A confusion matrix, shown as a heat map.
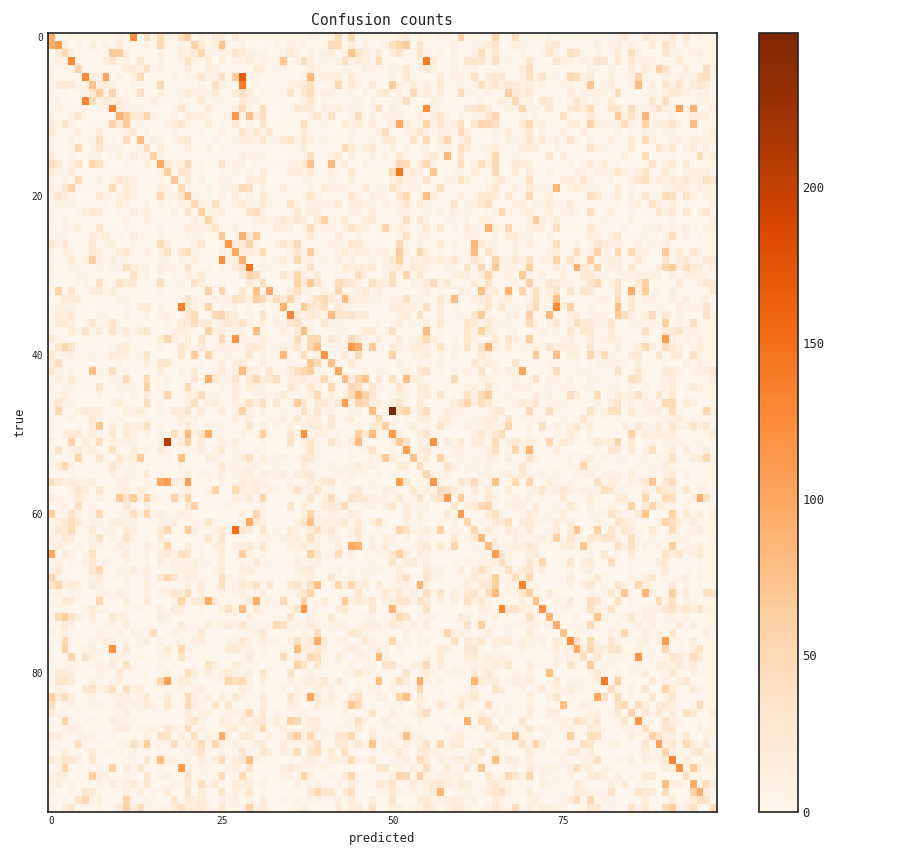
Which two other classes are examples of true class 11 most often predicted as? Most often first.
51, 94
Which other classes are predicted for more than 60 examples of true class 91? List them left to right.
16, 29, 65
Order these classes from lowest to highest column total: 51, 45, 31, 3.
3, 31, 45, 51
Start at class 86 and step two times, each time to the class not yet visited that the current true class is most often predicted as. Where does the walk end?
29
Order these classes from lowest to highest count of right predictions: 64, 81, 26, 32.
64, 32, 26, 81
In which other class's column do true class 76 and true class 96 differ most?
90
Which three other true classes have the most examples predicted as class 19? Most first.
34, 92, 53
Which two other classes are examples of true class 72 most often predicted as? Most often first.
66, 37
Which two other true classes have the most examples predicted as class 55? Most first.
3, 9
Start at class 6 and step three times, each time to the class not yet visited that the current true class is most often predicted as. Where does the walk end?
30
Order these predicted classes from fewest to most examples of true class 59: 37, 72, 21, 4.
72, 37, 4, 21
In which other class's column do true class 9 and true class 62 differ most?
27
